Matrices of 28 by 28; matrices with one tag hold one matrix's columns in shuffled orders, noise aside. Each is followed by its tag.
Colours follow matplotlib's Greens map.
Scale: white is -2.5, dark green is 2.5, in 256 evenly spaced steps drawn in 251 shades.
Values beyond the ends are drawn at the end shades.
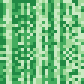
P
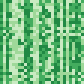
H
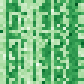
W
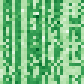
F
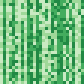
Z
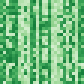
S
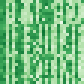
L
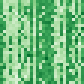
S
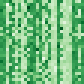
H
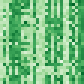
F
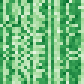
P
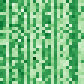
W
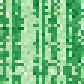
F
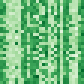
P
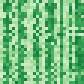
H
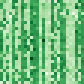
Z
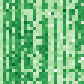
Z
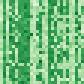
S
